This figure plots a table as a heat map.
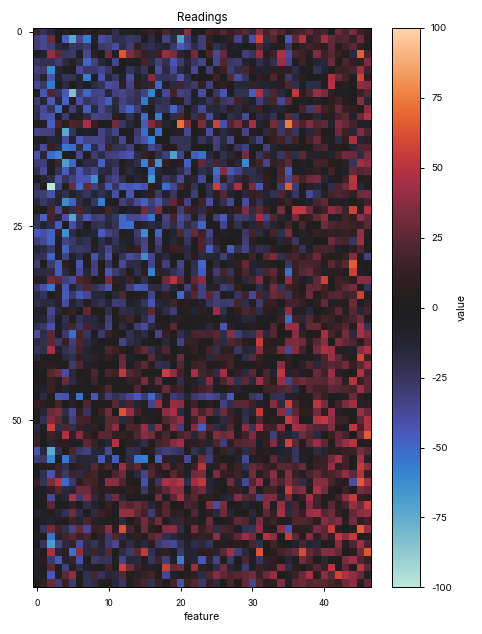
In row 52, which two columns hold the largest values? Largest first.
46, 4
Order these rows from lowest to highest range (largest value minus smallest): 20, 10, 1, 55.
10, 55, 1, 20
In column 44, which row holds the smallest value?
58
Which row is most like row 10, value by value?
25
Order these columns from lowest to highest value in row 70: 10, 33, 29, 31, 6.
10, 6, 31, 29, 33
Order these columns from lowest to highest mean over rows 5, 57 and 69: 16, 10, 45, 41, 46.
10, 16, 46, 41, 45
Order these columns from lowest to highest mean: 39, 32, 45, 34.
32, 34, 39, 45
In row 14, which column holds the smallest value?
16
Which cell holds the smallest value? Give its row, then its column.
20, 2
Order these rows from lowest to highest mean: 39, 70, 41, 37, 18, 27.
18, 27, 37, 39, 41, 70
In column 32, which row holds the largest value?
65
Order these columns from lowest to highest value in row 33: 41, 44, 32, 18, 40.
18, 32, 41, 40, 44
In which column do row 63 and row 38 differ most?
15
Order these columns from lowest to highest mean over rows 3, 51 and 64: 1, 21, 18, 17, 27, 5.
5, 1, 21, 27, 17, 18
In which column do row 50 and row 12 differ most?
2
